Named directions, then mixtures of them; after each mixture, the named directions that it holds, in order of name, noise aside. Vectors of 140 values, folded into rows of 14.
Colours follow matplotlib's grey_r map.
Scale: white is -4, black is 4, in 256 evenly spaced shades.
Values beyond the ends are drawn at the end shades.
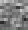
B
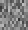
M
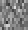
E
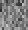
B, E, M.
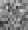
B, E, M.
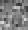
B, E.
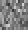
E.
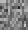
B, M.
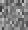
E, M.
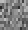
B, M.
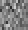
E.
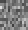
B, M.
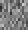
M.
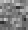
B.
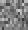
B, E, M.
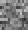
B, E, M.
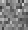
B, E, M.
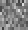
E, M.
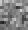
B.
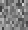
E, M.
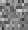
B, E, M.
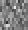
E.
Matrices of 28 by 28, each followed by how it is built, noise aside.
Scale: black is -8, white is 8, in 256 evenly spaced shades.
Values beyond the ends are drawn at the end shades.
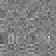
low rank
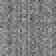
blocks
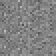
repeating rows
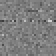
uneven rows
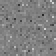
sparse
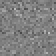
uneven rows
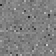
sparse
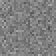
repeating rows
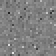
sparse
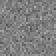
noise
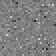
sparse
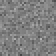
noise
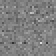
uneven rows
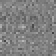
low rank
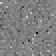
sparse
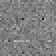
uneven rows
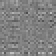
low rank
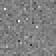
sparse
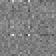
low rank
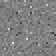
sparse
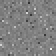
sparse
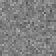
noise
